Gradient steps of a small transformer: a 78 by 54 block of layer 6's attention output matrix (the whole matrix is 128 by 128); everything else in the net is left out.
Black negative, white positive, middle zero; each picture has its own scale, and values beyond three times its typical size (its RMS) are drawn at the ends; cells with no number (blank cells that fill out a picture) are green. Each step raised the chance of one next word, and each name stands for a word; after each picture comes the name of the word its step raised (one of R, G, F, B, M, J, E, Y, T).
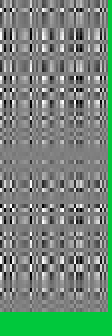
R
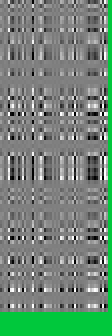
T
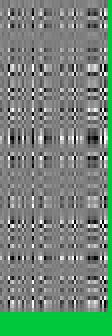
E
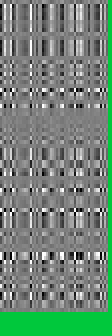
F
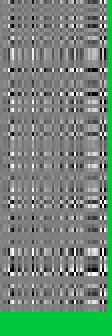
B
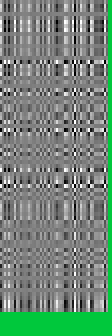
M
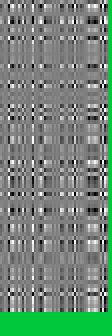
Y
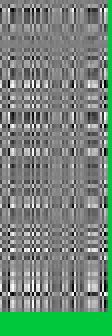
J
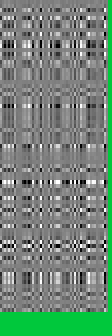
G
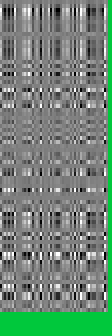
F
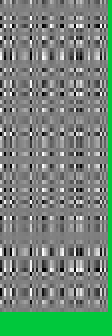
B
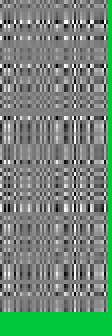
Y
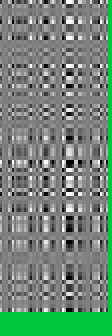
Y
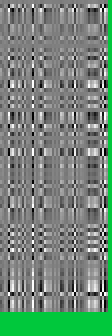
J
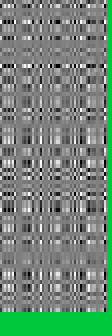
Y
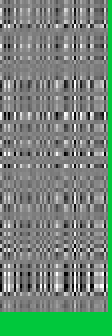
J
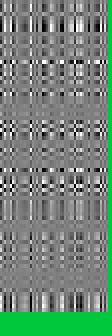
M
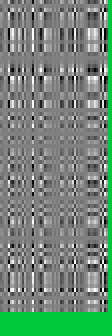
R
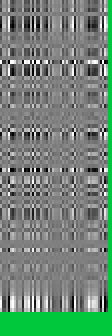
M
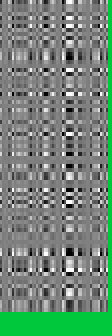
B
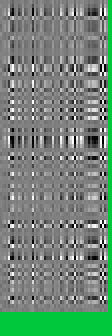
E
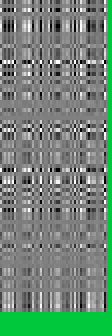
M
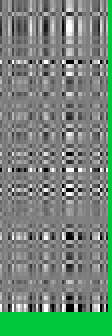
M
